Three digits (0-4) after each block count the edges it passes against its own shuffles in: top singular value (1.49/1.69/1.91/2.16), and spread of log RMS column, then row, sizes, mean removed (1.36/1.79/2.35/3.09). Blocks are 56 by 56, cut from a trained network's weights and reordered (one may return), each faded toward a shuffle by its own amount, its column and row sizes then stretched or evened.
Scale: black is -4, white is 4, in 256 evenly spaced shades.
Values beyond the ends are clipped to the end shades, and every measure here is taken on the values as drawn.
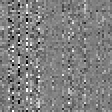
2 4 0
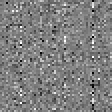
2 3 1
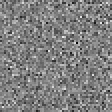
1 0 1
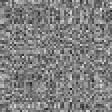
4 2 0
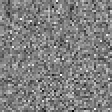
1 1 0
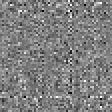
2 2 2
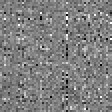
2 3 1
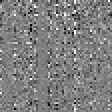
1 4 2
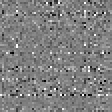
0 2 3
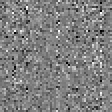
0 3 1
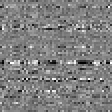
4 0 4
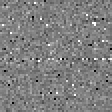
0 0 1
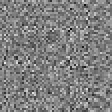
3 2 1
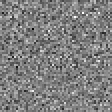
1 0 1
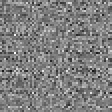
3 0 3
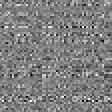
3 0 4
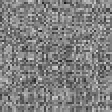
4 0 1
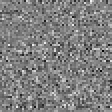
0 0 3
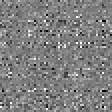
1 2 4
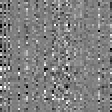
3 4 1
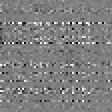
3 2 4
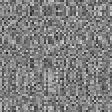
4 2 0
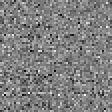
1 0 2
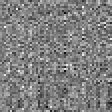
3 2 0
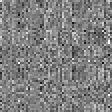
3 3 0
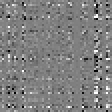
4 4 3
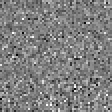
1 0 2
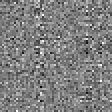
3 2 2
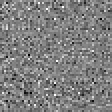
2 1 2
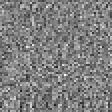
3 0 1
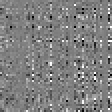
3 4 2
